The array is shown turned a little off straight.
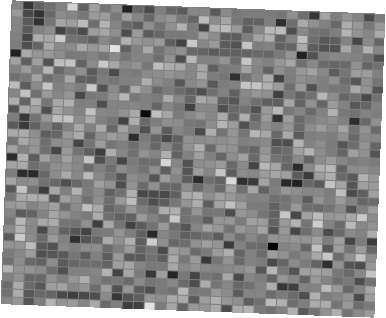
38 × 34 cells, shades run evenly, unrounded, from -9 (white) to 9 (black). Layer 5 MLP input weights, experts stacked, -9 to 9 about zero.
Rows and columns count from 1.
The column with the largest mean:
13
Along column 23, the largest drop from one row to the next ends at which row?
23
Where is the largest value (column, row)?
25, 30
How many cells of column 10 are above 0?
20
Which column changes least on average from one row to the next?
24
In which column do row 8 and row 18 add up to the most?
7
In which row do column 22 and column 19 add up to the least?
5
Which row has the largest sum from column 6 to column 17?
29
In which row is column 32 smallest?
27
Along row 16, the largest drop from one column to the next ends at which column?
19
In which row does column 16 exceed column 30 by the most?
34
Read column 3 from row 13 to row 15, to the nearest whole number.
-3 -2 1
